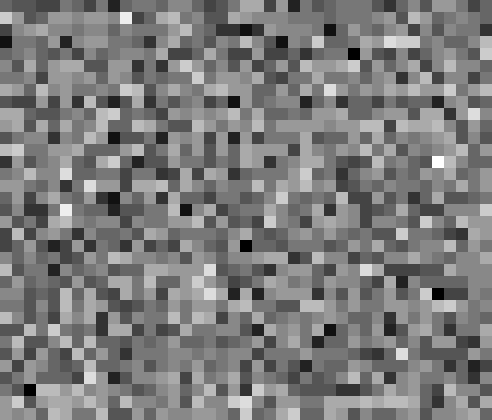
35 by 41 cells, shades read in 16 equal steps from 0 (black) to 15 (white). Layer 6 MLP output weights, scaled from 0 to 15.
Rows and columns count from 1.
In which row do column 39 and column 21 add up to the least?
21
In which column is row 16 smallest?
6
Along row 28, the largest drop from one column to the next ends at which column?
28
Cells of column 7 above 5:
30
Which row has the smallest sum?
9
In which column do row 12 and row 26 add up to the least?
10
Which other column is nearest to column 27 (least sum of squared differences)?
39
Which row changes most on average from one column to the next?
25
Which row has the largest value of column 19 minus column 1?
4
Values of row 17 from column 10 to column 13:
1 8 6 9
